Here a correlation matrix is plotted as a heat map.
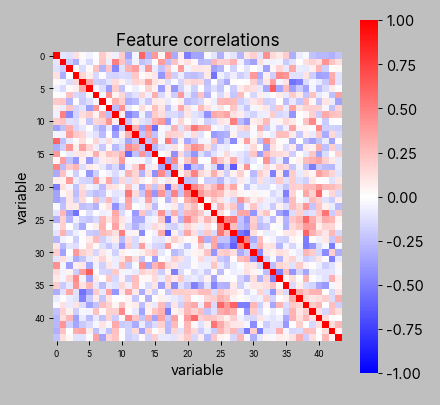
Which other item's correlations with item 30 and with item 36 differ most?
4
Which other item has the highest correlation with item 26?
25
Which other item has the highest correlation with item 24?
41
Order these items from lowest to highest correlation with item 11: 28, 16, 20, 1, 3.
1, 3, 16, 28, 20
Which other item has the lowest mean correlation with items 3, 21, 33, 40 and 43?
7
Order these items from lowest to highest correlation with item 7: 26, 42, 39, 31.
42, 39, 31, 26
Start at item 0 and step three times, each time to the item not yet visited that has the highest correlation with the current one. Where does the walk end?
29
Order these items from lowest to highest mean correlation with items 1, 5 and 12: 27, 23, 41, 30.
23, 30, 41, 27
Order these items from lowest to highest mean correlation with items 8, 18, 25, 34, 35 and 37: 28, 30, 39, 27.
28, 30, 39, 27
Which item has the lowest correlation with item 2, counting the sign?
9
